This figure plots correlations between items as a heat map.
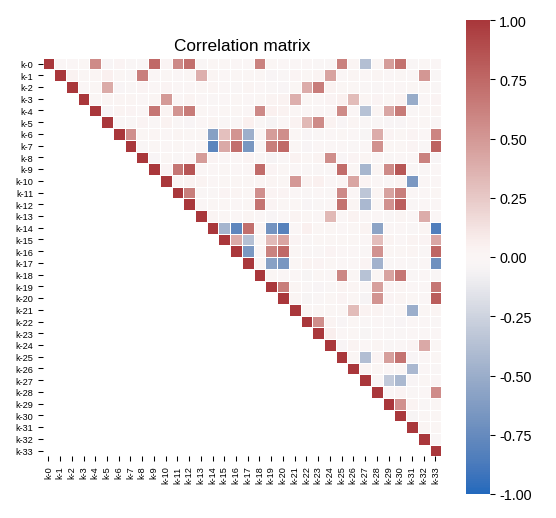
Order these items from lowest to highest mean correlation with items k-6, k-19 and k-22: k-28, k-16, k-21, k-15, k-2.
k-21, k-2, k-15, k-28, k-16
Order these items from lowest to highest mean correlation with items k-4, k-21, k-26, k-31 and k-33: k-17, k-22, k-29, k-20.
k-17, k-22, k-29, k-20
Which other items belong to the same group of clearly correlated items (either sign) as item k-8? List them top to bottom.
k-1, k-13, k-24, k-32
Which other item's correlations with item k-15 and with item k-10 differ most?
k-31
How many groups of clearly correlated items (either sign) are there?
5
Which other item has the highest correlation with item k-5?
k-23
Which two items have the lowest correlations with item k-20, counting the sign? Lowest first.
k-14, k-17
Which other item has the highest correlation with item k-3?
k-10
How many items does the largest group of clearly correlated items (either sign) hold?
10
